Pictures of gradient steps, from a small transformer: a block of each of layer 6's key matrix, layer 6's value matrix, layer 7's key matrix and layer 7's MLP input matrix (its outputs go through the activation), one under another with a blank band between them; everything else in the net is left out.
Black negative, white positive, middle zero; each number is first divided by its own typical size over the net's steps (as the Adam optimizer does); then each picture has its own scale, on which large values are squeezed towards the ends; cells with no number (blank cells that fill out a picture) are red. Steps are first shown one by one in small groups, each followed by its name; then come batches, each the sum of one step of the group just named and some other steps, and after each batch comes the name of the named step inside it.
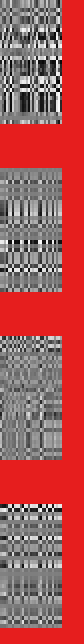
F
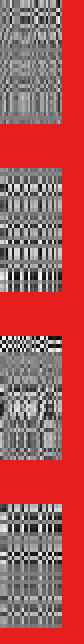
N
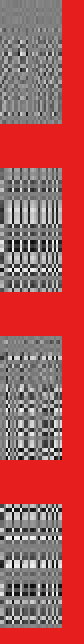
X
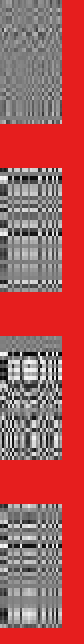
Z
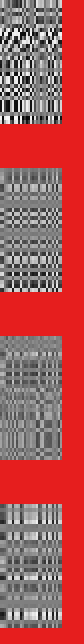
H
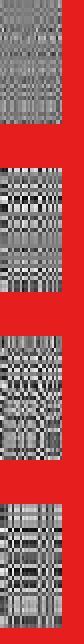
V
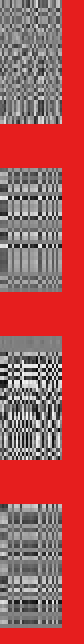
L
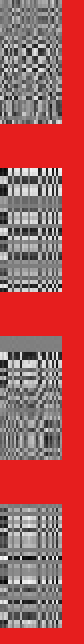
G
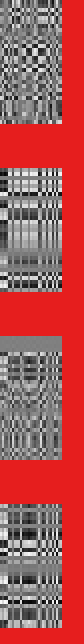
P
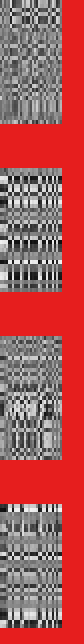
N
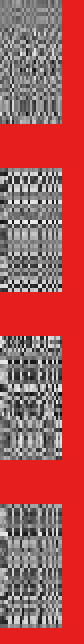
P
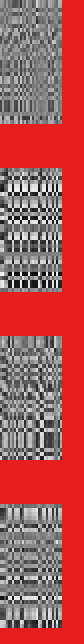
H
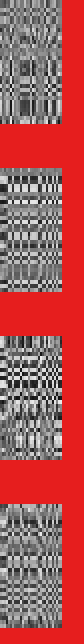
Z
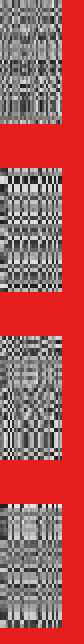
F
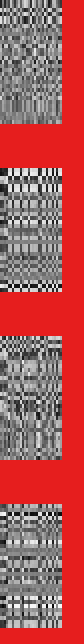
G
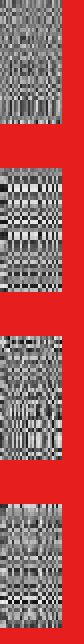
L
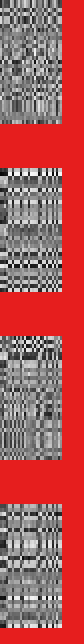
G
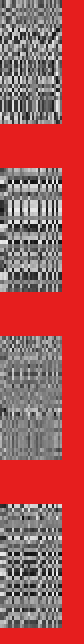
F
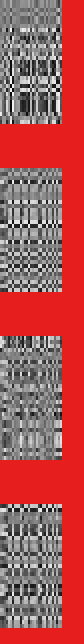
F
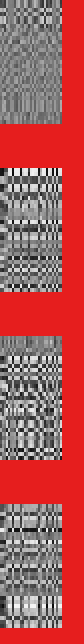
V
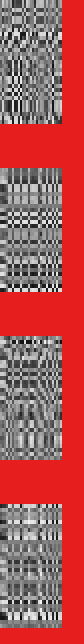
H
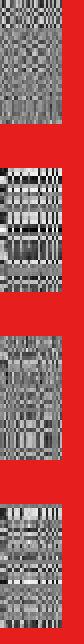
G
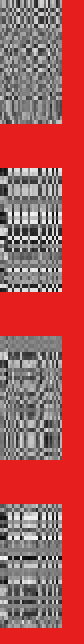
G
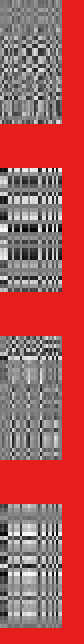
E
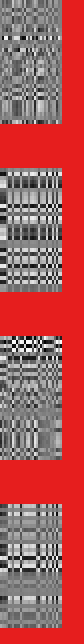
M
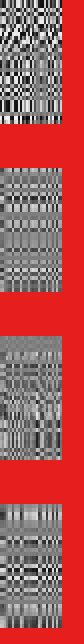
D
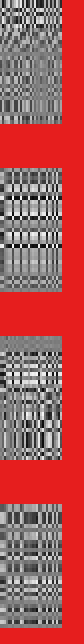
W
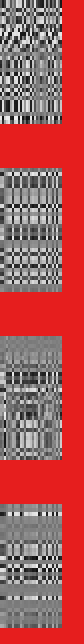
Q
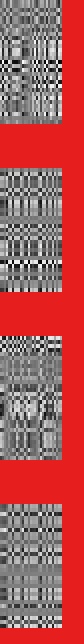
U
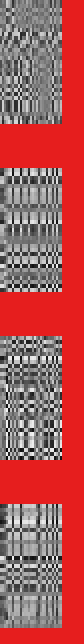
Q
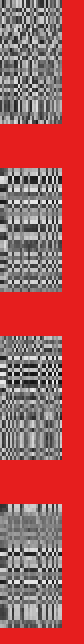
Q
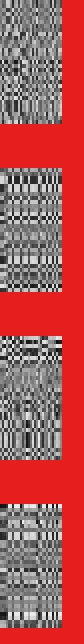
W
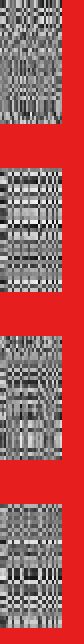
Q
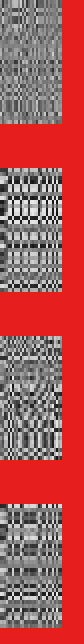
W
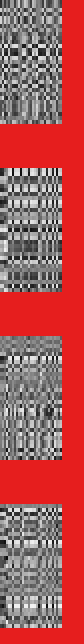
E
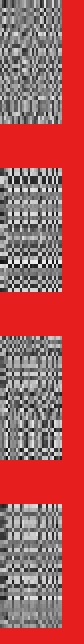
W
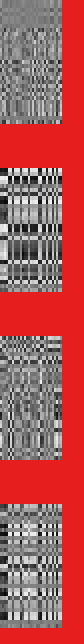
E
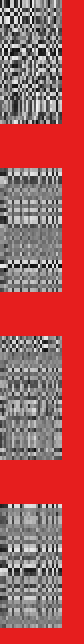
M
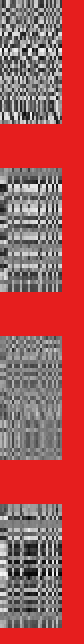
D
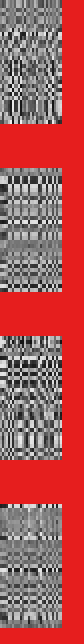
D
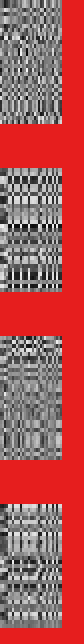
M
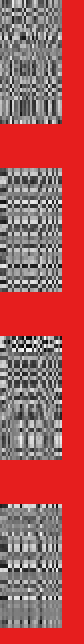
M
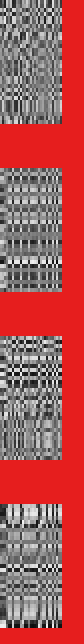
Q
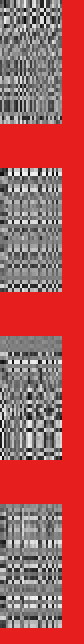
Q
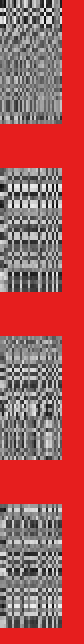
D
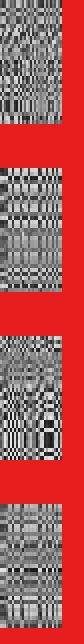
D
